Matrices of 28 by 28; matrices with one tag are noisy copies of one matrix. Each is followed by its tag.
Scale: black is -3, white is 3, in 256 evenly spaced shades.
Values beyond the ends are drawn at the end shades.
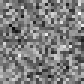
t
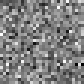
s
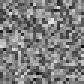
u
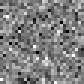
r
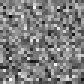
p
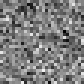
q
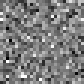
s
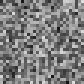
s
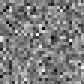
q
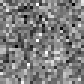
r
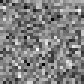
s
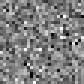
q
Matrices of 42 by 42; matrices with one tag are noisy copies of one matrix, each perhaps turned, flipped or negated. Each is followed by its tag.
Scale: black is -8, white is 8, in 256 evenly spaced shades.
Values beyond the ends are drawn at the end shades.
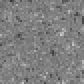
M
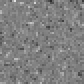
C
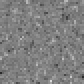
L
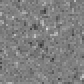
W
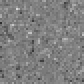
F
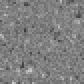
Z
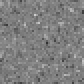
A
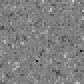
L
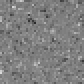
M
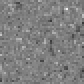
F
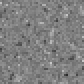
F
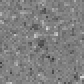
W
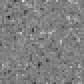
F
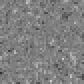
L
